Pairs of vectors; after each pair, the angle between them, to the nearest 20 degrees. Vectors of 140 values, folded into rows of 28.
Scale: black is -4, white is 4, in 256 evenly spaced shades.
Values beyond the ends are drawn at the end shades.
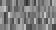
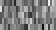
80 degrees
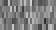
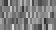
20 degrees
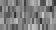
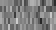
40 degrees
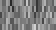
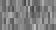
40 degrees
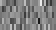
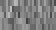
100 degrees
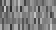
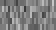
100 degrees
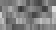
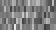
100 degrees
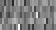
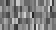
80 degrees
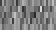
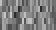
120 degrees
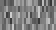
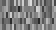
40 degrees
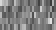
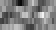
80 degrees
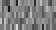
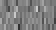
60 degrees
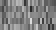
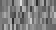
60 degrees
